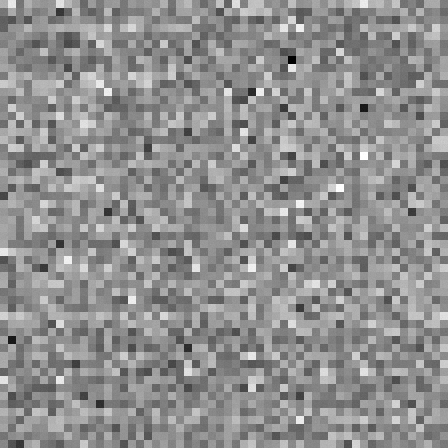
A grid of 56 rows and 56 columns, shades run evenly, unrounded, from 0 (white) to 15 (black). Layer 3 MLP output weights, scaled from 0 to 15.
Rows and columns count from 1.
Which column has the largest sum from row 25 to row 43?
23
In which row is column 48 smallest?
12
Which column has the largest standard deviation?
37
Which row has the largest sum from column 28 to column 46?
3
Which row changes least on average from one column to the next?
35
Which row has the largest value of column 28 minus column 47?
5
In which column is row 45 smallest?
32
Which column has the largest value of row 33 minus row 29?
31
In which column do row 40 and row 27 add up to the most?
39
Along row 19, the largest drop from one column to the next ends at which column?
20
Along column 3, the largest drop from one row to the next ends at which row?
19
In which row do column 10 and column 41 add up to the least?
13
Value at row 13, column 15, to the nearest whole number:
10
